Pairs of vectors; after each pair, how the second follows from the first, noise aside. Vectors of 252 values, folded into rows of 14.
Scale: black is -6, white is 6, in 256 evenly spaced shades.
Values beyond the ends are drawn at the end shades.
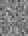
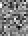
reversed, negated, scaled up.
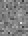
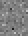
wrapped around, negated, partly zeroed.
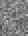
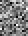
reversed, negated, scaled up.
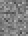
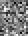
scaled up.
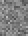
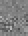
wrapped around, partly zeroed.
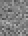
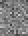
wrapped around, negated.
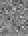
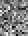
reversed, negated, scaled up.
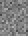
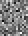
wrapped around, scaled up.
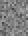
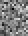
scaled up.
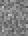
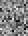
reversed, negated, scaled up.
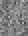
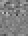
reversed, negated, partly zeroed.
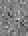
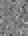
wrapped around, partly zeroed.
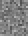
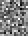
scaled up.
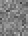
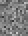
wrapped around, negated.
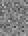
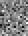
scaled up.
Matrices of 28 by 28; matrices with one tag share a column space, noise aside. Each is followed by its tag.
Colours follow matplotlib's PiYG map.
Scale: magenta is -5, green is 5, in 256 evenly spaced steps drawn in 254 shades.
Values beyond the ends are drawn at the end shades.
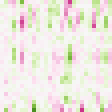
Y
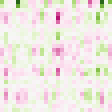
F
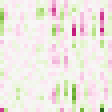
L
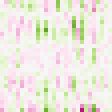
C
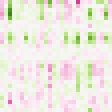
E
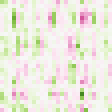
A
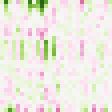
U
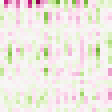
F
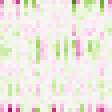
U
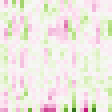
C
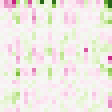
F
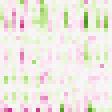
Y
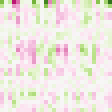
F
